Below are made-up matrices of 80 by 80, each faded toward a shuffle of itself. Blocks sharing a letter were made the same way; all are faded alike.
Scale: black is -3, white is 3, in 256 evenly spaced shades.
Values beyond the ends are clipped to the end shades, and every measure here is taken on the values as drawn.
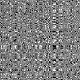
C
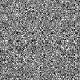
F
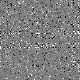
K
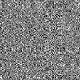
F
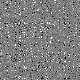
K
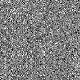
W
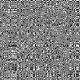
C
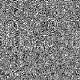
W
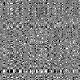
C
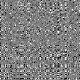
C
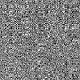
F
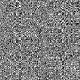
F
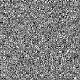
W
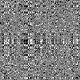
C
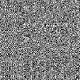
F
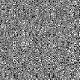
F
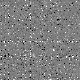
K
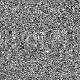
W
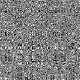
F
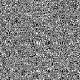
W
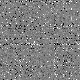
K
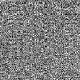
W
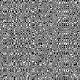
C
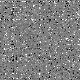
K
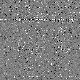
K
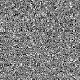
W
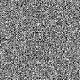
W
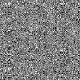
F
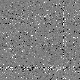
K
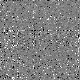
K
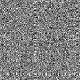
F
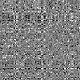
C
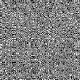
F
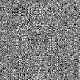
F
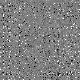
K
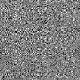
F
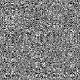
F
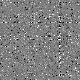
K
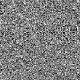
W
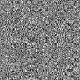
F
